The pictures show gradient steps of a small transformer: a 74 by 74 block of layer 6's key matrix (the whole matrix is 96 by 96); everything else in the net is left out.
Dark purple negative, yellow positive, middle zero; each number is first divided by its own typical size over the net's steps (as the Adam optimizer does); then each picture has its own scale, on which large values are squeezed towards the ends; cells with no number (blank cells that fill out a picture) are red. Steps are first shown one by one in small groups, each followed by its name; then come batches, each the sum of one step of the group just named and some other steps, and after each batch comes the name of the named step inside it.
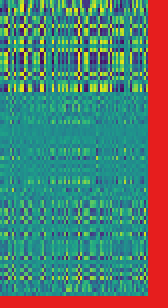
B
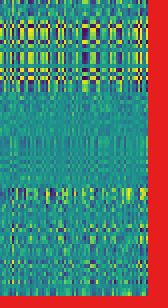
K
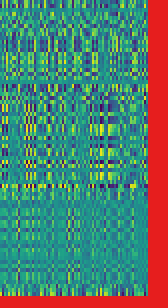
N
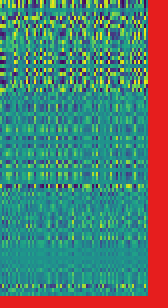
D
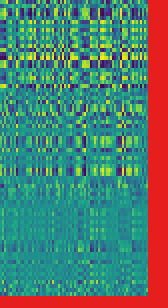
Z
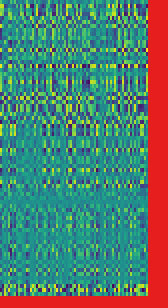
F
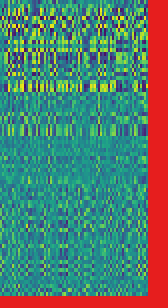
B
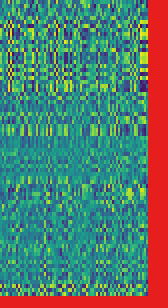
K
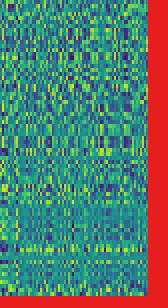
N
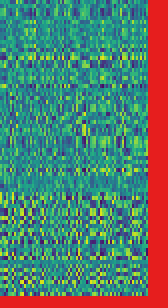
Z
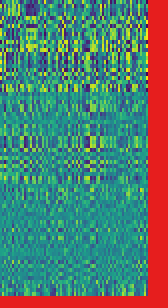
K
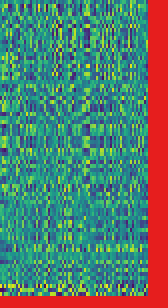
N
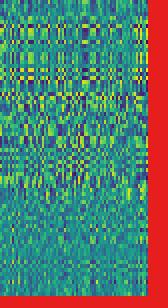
K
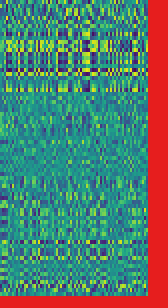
F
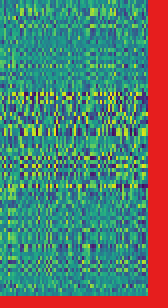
F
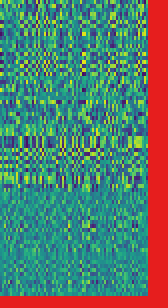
D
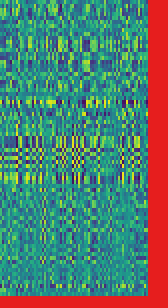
Z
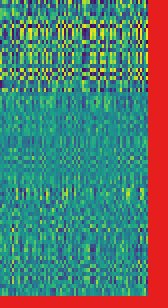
K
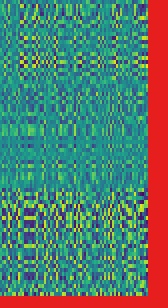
F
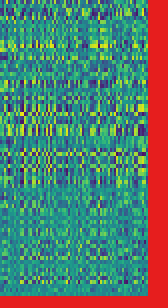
Z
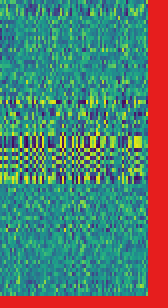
F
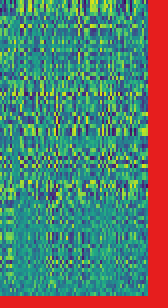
B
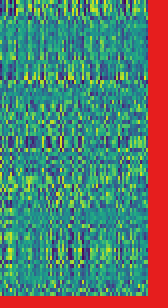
N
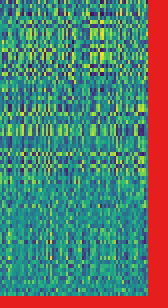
Z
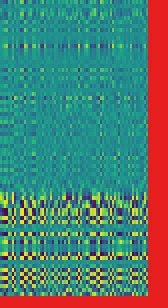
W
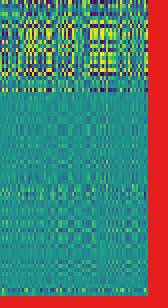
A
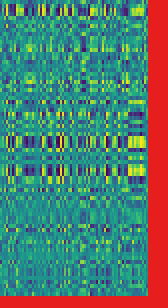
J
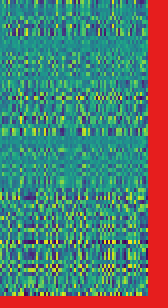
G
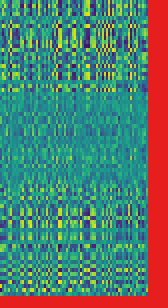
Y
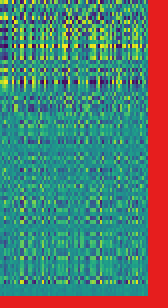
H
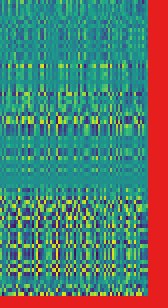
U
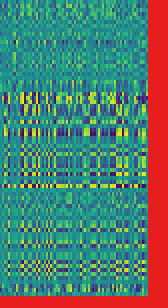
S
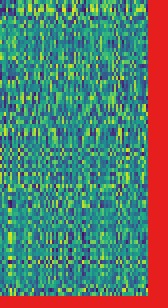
S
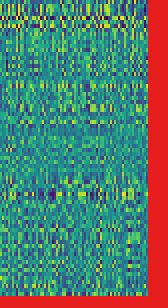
U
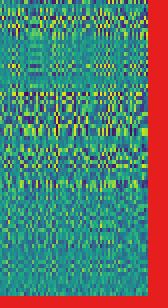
G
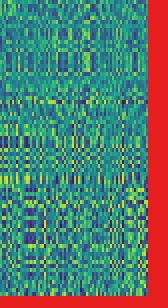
G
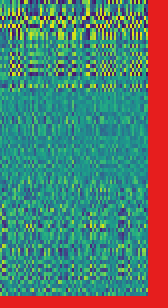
Y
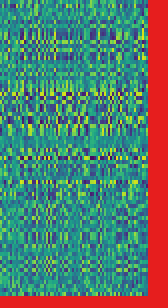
G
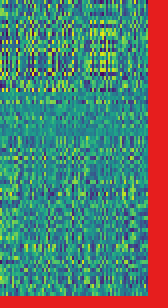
A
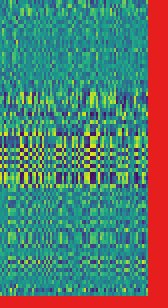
S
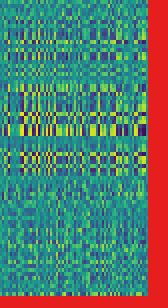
U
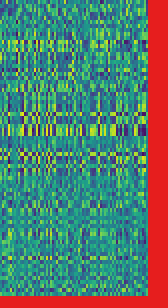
A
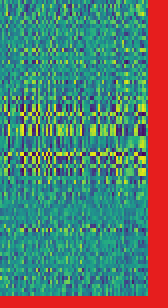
J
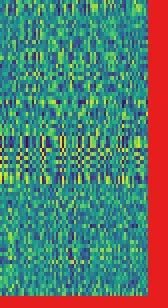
J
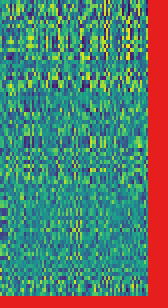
Y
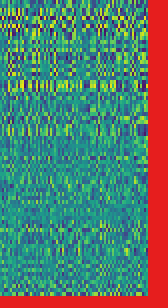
G
